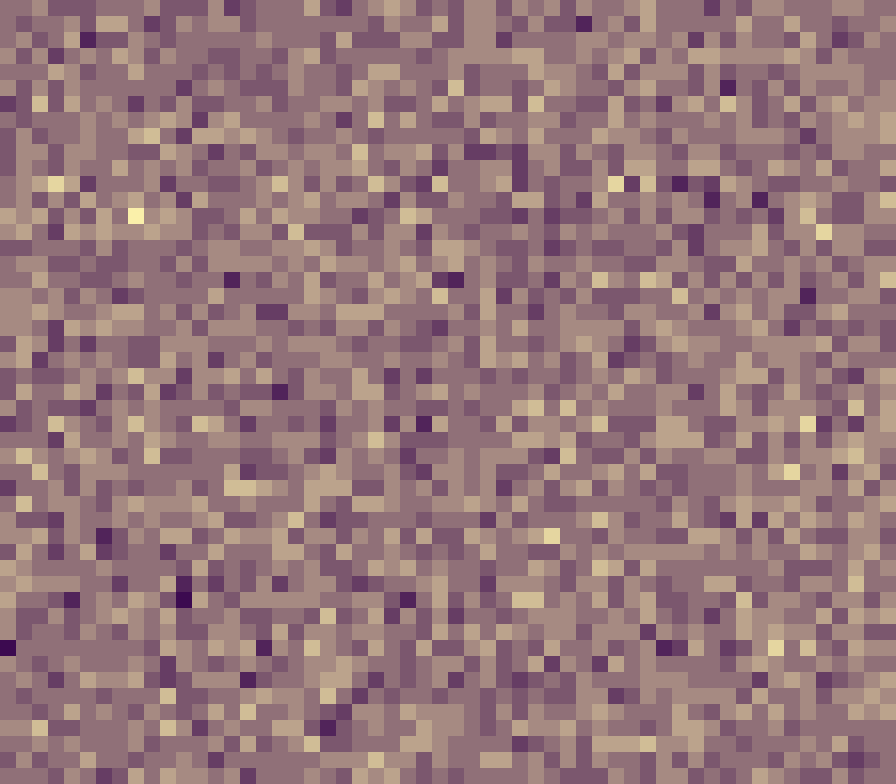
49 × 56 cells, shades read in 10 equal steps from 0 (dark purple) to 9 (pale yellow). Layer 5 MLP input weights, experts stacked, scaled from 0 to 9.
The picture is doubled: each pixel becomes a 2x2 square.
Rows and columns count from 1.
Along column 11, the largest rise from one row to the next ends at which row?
44
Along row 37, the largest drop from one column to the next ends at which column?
12
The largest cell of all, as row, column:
14, 9
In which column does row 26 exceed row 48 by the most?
54
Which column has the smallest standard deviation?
55
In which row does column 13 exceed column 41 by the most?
27
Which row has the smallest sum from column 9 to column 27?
37
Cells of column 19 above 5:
4
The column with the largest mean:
20
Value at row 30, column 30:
4
